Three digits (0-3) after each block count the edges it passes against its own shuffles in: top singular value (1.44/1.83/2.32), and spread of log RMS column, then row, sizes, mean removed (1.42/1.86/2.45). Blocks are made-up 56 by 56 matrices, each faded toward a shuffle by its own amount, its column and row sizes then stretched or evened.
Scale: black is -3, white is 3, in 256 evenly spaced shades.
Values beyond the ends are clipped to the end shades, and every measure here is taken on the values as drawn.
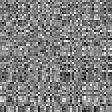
3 2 1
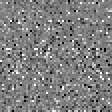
1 0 2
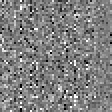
0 3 0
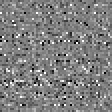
1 0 3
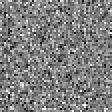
0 0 0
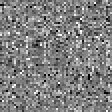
2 1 1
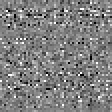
1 1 3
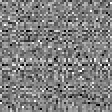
3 0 2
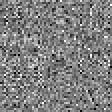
2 1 0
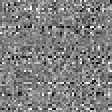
2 2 3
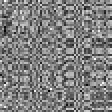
3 2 0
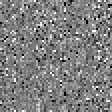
0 2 0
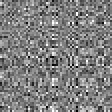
3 3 2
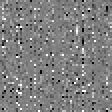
0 3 1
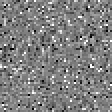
1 1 1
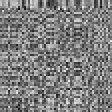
3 2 1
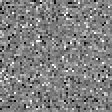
0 1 1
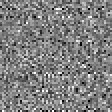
2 1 2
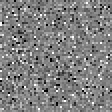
0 1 0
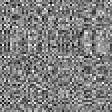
3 1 2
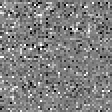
0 1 2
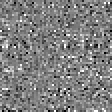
1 1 2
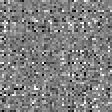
1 2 3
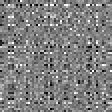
3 2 3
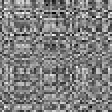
3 1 3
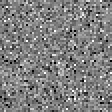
0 0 0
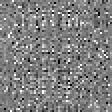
2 2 0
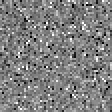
0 1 0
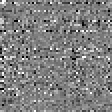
1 2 3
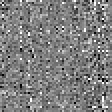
0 3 1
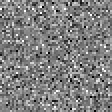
1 1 0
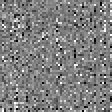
0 3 1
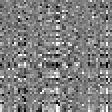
3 3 2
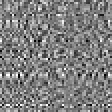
3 2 3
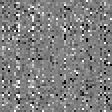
2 3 1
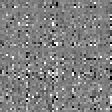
1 3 3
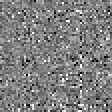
1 2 2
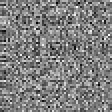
2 1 0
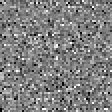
0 0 2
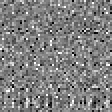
2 1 1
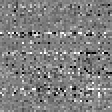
1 2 3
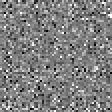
2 1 1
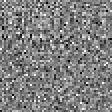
2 0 0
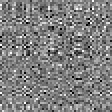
3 1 2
